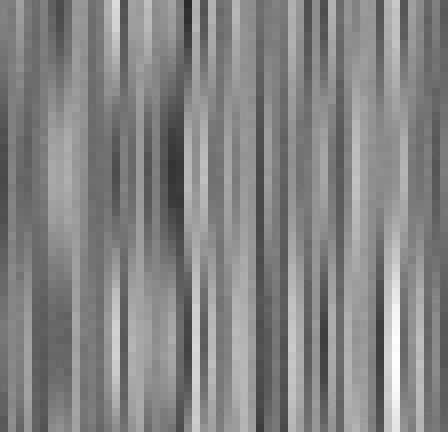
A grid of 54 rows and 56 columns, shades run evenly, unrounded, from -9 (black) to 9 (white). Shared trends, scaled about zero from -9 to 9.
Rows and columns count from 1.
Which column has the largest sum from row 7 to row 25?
45
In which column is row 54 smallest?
33
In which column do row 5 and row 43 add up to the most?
50
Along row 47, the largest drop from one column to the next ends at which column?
51
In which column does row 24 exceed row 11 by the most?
24
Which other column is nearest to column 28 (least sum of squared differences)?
12
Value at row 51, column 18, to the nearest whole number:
3
